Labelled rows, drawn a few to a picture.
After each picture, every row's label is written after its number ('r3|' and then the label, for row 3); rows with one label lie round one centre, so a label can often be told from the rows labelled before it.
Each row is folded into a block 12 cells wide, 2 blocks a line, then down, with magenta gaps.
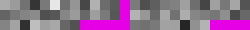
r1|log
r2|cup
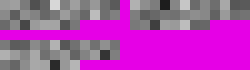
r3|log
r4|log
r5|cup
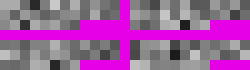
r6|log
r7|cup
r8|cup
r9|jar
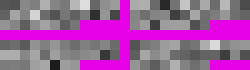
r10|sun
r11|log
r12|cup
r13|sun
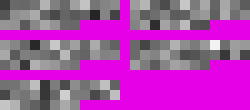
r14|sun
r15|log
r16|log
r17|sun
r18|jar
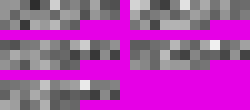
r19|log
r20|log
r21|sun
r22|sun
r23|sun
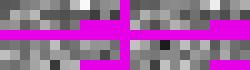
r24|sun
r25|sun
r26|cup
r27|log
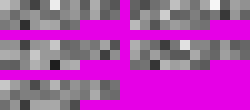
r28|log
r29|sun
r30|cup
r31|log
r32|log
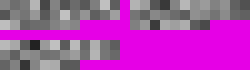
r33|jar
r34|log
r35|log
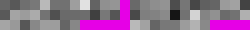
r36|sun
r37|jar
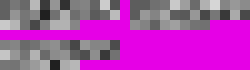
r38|jar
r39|sun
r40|cup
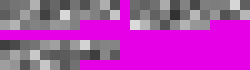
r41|jar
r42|jar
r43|sun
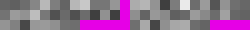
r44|sun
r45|log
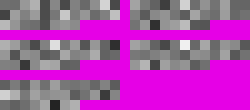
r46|jar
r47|log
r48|log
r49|log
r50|cup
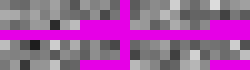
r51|cup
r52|sun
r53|log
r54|jar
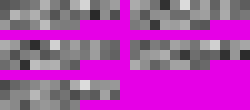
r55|sun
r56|log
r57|log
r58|sun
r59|sun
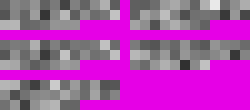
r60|jar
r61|sun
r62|jar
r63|cup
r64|log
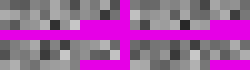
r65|cup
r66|cup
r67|jar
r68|jar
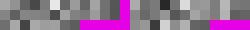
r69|log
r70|log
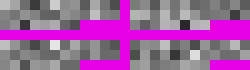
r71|log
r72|cup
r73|log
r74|jar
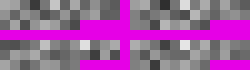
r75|log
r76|log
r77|sun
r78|log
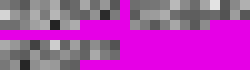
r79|cup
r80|sun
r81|log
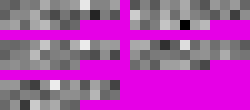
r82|sun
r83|cup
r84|sun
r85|log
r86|log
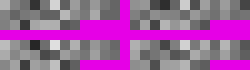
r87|log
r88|log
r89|log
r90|log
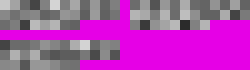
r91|log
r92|cup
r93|sun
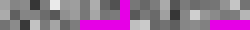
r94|log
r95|jar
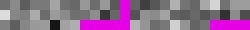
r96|cup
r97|sun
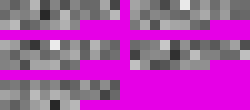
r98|jar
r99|log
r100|log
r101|jar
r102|cup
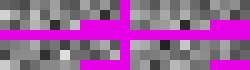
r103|cup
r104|cup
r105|jar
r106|log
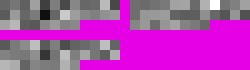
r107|jar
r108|sun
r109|jar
